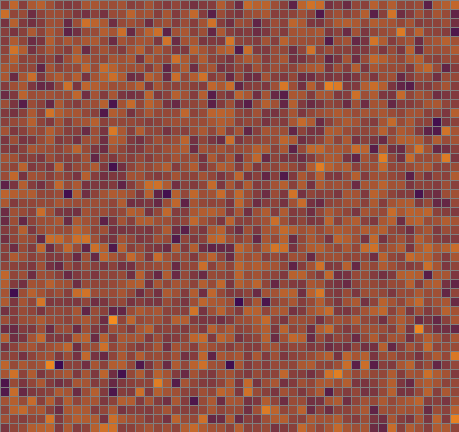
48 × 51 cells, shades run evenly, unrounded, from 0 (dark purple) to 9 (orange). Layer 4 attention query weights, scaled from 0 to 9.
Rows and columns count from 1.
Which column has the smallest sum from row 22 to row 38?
2
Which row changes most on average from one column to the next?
41
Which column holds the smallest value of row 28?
13
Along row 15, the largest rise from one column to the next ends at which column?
50
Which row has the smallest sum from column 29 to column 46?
9
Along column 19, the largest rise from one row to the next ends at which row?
5
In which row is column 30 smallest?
34
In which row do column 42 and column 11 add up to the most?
28
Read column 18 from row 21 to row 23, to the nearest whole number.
7 2 2
